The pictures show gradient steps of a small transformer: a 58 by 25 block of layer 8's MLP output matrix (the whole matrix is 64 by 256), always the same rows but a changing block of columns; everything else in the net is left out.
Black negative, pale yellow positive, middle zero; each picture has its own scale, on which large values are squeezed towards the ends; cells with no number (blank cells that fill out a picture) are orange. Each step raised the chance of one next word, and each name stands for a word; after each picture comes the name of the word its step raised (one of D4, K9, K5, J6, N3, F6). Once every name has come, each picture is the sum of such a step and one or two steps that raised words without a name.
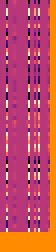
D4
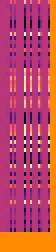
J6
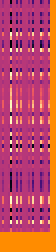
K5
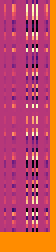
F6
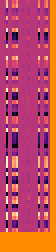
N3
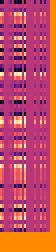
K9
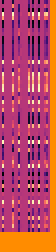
J6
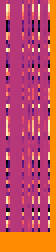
F6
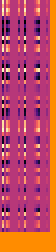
F6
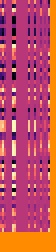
D4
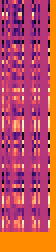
K5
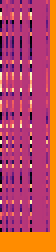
J6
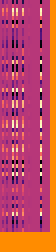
D4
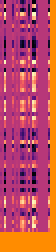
K5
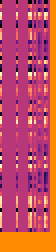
K9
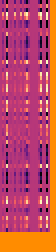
J6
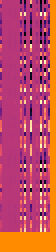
D4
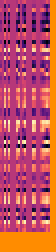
K5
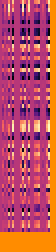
F6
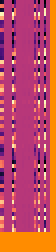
D4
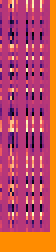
N3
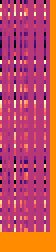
D4
